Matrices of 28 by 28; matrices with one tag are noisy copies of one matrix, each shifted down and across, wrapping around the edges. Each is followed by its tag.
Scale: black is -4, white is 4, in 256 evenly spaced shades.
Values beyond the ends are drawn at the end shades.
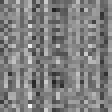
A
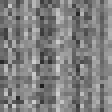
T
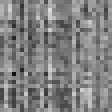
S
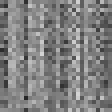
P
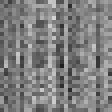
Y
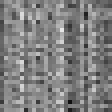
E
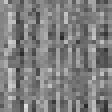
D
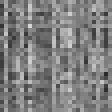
S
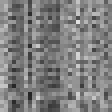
E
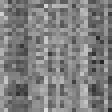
E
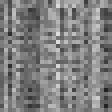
E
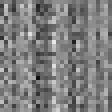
T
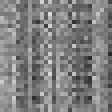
P
